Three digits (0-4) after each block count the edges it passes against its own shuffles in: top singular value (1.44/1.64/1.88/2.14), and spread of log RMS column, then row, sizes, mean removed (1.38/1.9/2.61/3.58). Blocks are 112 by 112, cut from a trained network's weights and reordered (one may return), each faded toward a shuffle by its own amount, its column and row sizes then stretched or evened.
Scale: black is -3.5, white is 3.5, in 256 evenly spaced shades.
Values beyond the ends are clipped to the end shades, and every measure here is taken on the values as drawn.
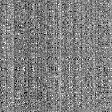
4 1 3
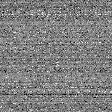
3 0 2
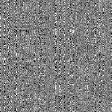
3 4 1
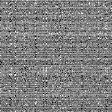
4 3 0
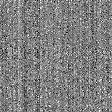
3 1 1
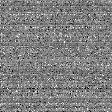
3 1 2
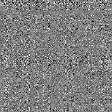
2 3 3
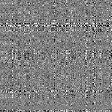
4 3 4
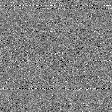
1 0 3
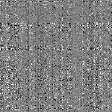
2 3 3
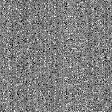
1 1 2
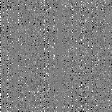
1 4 1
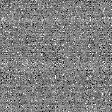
2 2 0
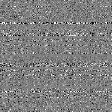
2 2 4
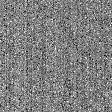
1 0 0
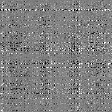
3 3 4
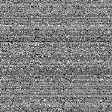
4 1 2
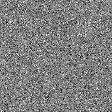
0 1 2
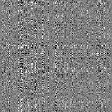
4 4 2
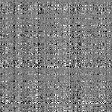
4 3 4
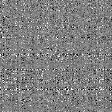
1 2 3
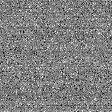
0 0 1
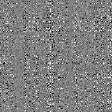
1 4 3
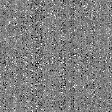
0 3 1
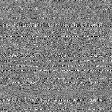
3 0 4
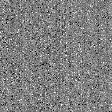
0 1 1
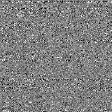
0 2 3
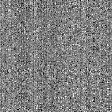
2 1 2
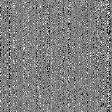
1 4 1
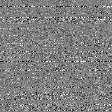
0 1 4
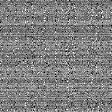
4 3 0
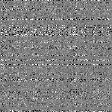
0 2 4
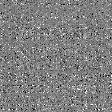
0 1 3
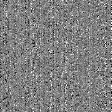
1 3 0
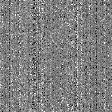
3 3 1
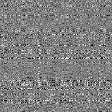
4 1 4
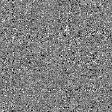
0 2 2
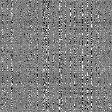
2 4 0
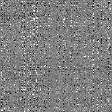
1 4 2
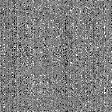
2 3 2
